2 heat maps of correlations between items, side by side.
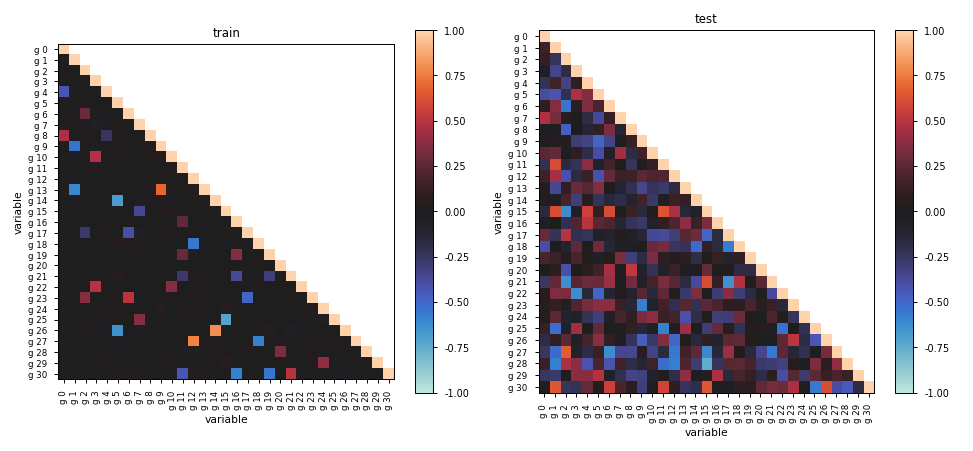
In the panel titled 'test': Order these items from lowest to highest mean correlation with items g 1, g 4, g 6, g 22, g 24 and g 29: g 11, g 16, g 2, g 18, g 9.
g 2, g 9, g 18, g 16, g 11
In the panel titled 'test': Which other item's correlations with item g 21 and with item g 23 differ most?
g 17
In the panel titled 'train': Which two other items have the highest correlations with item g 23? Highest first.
g 6, g 2
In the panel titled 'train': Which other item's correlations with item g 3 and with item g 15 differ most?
g 25
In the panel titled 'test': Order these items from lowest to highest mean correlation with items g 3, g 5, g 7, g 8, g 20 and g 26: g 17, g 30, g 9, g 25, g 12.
g 9, g 12, g 17, g 25, g 30
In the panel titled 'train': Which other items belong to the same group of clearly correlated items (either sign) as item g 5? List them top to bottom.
g 14, g 26
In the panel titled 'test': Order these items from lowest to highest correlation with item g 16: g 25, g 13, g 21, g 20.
g 20, g 21, g 25, g 13
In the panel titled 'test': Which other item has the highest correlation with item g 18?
g 21
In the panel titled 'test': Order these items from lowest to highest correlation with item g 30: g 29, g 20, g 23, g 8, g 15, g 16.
g 29, g 16, g 8, g 20, g 23, g 15
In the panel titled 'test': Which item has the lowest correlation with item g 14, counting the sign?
g 18
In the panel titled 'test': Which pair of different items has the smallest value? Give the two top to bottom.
g 15, g 28
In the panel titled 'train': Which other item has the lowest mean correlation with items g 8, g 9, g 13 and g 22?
g 1
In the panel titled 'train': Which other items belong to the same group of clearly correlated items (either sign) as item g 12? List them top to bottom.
g 18, g 27
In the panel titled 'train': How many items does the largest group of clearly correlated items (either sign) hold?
5
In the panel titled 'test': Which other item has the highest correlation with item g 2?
g 27
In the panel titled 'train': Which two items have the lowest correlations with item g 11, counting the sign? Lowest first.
g 30, g 21
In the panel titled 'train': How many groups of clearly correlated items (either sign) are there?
10
